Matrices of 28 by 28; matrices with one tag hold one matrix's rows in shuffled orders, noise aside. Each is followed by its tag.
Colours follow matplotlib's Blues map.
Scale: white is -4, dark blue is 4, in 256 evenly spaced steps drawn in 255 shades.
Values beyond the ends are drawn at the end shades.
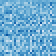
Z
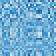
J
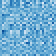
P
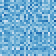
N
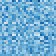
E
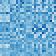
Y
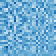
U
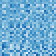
P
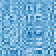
J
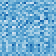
E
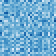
N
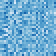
U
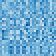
P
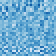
E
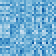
Y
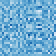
J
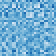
E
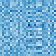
J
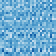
Z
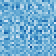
N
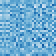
Y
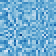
U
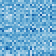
Z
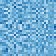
U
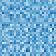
P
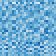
E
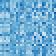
Y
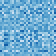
N
